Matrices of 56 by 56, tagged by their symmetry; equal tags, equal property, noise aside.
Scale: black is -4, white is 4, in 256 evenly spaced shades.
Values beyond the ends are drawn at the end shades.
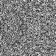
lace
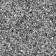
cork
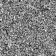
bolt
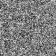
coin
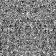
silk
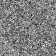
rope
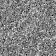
cork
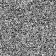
coin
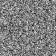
lace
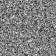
bolt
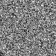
rope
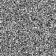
coin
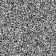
bolt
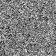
coin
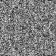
lace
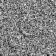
rope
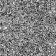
lace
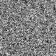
coin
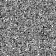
bolt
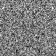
silk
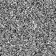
coin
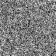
cork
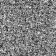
bolt
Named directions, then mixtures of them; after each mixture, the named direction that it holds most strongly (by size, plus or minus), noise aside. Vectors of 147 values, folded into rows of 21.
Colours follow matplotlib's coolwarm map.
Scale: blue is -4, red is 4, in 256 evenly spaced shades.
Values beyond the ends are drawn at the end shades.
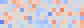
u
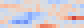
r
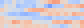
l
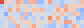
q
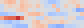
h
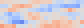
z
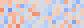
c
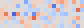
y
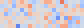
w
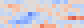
r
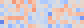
u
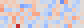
c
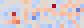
y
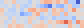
l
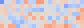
q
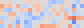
r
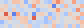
y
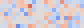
w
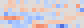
h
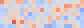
q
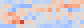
z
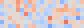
q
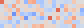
q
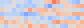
l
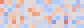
c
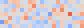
u
